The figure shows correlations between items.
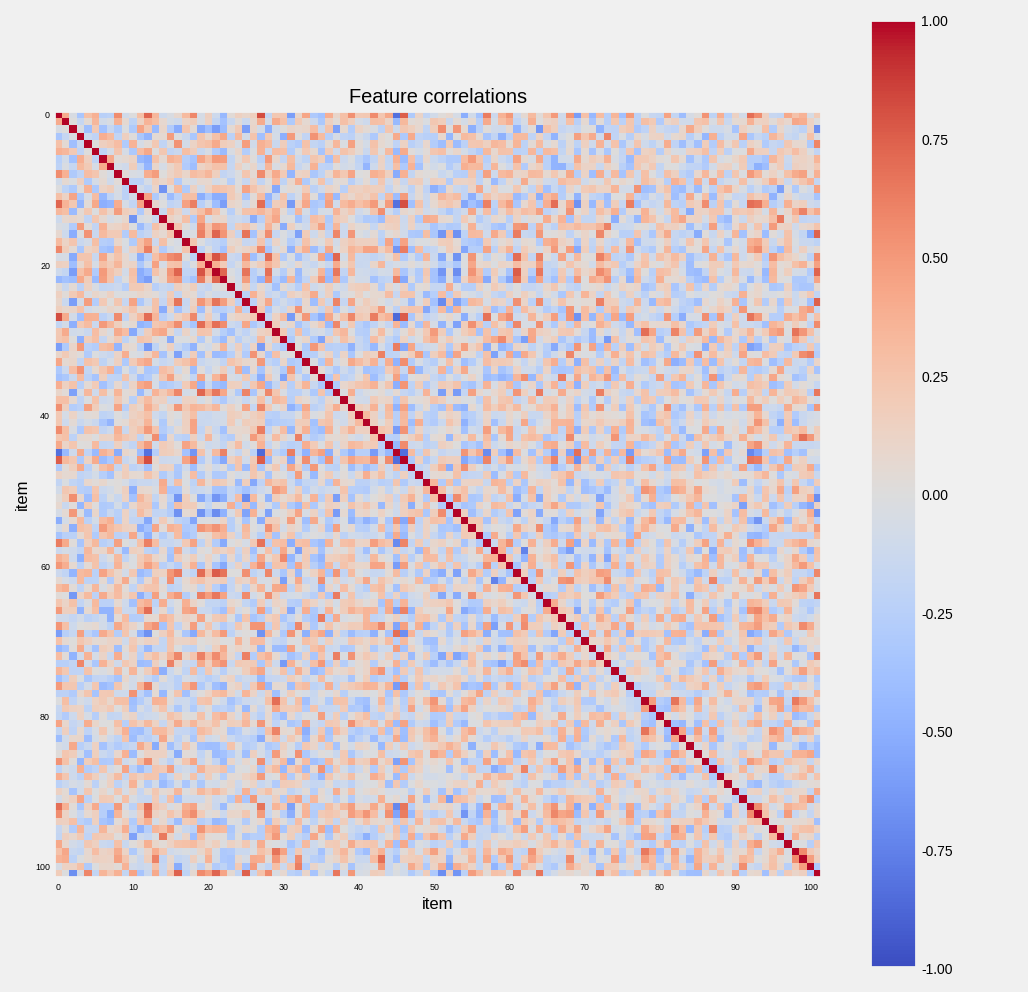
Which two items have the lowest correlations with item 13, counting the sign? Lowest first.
84, 2
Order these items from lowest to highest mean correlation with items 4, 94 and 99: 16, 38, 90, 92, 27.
16, 90, 38, 92, 27
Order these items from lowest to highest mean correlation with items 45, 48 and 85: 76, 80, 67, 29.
76, 80, 29, 67
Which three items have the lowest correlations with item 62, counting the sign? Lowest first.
58, 30, 59
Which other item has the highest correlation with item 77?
10
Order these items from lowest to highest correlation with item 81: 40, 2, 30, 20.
2, 30, 20, 40
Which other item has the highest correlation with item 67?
35
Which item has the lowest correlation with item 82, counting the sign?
33
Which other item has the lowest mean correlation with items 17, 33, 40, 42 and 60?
45
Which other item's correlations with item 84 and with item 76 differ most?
68
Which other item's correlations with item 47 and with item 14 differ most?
26
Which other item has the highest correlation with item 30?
59
